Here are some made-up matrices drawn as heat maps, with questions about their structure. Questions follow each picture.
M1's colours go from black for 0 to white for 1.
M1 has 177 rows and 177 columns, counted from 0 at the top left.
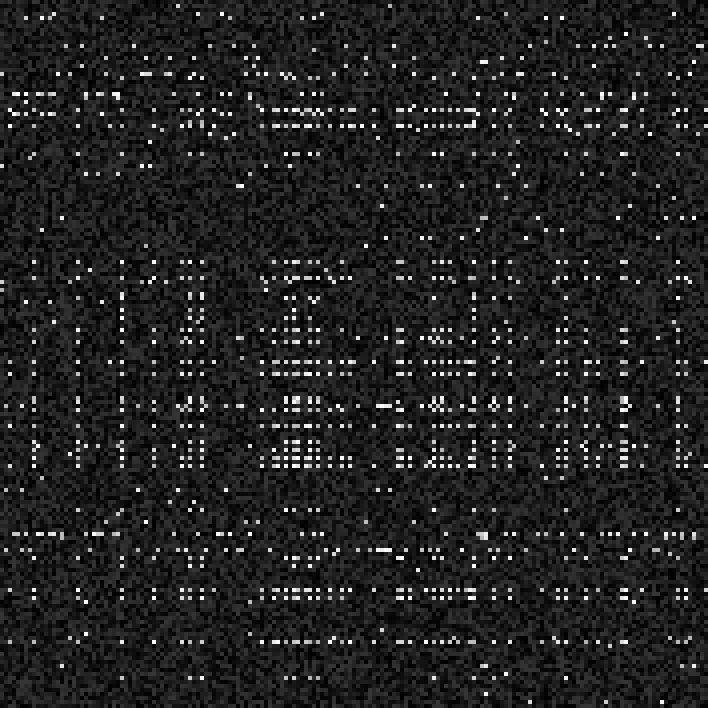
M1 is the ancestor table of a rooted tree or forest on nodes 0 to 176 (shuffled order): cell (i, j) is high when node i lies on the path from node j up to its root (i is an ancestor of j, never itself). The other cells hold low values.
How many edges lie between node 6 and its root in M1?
6
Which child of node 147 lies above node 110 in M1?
116
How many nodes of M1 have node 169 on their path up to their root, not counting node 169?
11
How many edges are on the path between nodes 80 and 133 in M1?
4
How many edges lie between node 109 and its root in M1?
3
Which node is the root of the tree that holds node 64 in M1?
18
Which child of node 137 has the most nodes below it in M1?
101
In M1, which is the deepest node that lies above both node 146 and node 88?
27
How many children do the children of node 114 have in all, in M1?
3
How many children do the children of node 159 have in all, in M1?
4
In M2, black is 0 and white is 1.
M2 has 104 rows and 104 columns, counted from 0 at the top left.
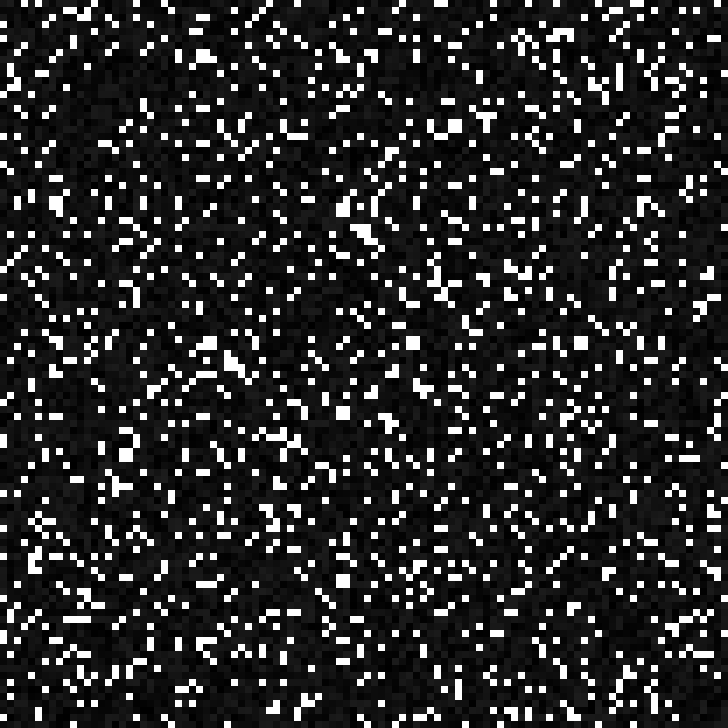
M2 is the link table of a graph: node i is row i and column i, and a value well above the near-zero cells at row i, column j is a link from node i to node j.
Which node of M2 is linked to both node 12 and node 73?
node 84
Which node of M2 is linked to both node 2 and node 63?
node 19
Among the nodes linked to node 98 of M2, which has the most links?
node 28
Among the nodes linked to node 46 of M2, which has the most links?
node 88
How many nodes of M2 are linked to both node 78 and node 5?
8
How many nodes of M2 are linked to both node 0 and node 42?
6
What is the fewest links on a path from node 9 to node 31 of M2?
3
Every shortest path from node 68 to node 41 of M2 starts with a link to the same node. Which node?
node 39
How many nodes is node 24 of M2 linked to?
8
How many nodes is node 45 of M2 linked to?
7
